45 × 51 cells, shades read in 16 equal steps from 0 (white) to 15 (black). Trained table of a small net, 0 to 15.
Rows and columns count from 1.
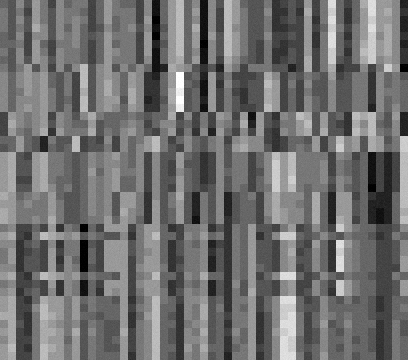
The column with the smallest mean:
37
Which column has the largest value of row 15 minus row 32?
32
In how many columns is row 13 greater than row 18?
21
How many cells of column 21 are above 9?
13
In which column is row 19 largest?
6
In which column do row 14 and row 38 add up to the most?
47
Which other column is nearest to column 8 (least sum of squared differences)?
41
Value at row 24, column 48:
11
